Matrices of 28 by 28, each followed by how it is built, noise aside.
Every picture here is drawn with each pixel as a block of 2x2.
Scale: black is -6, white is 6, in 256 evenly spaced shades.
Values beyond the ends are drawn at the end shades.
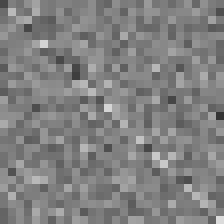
diagonal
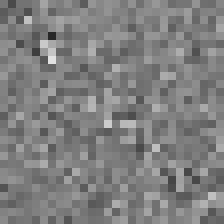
banded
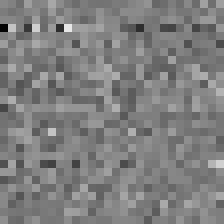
uneven rows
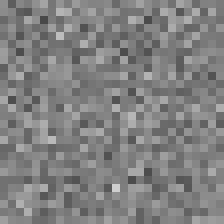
repeating columns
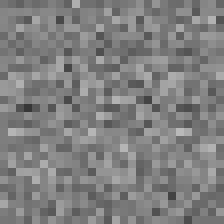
repeating columns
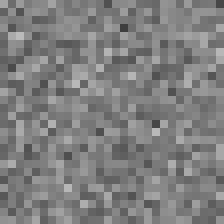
repeating columns
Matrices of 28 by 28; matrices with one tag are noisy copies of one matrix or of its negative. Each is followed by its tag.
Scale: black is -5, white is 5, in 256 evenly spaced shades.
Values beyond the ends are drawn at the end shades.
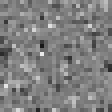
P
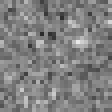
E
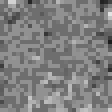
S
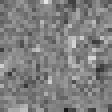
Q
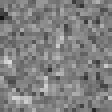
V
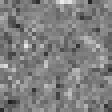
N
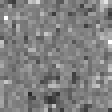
S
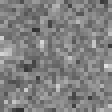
P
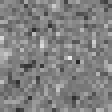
P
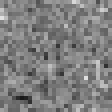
V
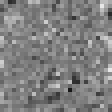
S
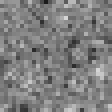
Q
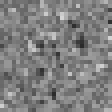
E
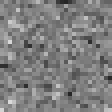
N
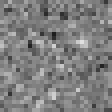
E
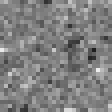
Q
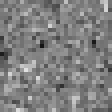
P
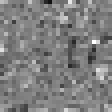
Q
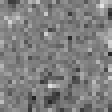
S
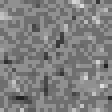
V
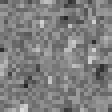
Q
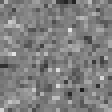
N
